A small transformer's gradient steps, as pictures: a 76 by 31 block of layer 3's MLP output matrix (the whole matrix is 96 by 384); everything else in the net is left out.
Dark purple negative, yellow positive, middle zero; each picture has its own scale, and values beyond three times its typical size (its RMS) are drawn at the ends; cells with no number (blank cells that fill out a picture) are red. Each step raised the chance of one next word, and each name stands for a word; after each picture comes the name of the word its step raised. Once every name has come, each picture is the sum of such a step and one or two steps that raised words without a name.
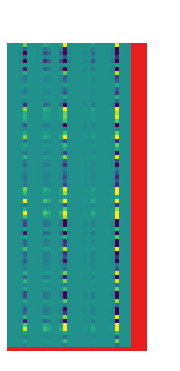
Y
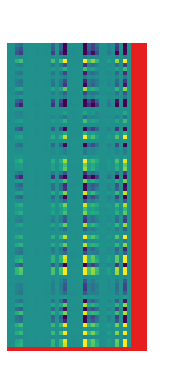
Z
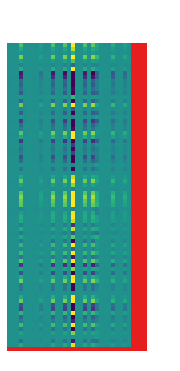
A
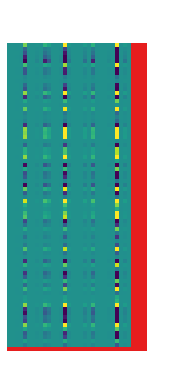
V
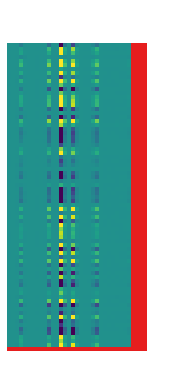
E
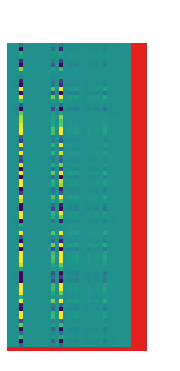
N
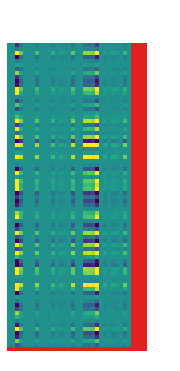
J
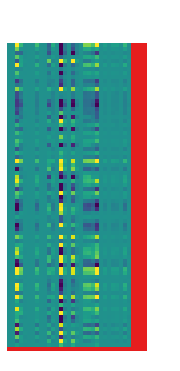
Z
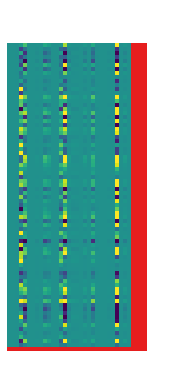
N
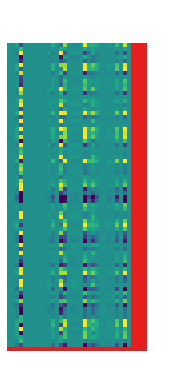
J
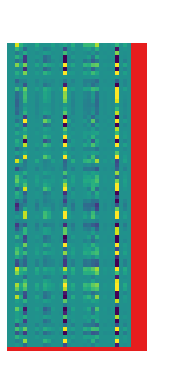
J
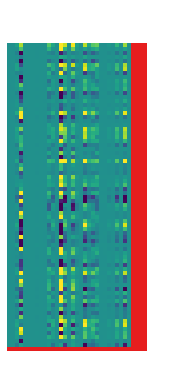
Y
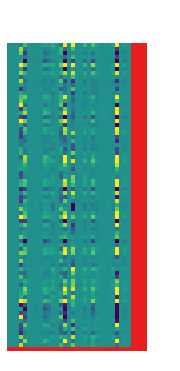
E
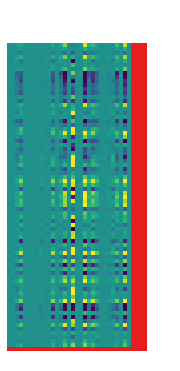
A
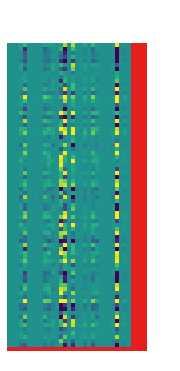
N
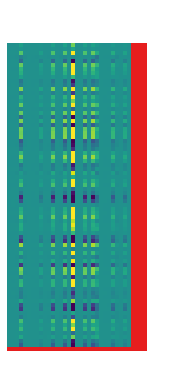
J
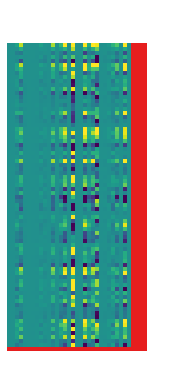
V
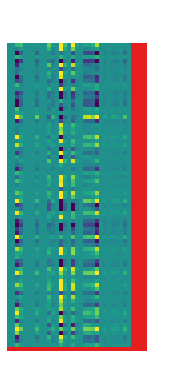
Y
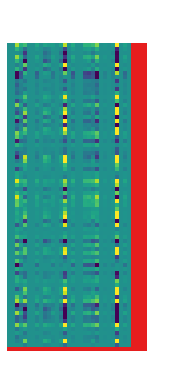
A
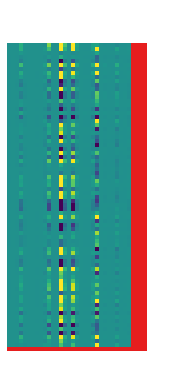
E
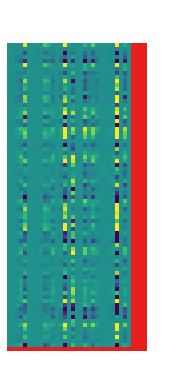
V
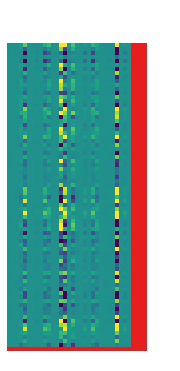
Y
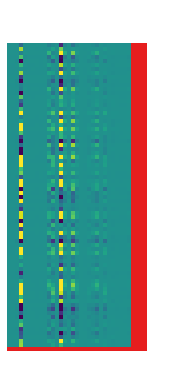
J
